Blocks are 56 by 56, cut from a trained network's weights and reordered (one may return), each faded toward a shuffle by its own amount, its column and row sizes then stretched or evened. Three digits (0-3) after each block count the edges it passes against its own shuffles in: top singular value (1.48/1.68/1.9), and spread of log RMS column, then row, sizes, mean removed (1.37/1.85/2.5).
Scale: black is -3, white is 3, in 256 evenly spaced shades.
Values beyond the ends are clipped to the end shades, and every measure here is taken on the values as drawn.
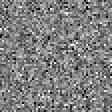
0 0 0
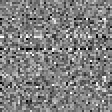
3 1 2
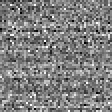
1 1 1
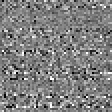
0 0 3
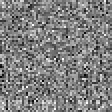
2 1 0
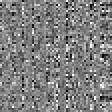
3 3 1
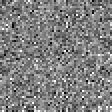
2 1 1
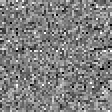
1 1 1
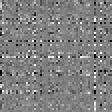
2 3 3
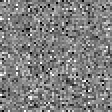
0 2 1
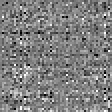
0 3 2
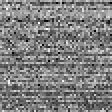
3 0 0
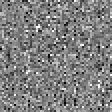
0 2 1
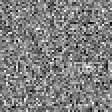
1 0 0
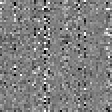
2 3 1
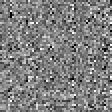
0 2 1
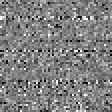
1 2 3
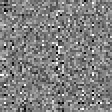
2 2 1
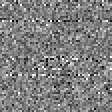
1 0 2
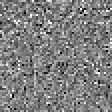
0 1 1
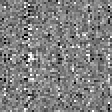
3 2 1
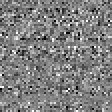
0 1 3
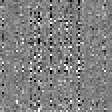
3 3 1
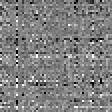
2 3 2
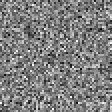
2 0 0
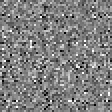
1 1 2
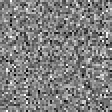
1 2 0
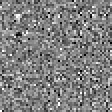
3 1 1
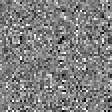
3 2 1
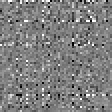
3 3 2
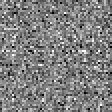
0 0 1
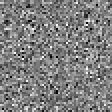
1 2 1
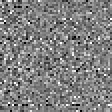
2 1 2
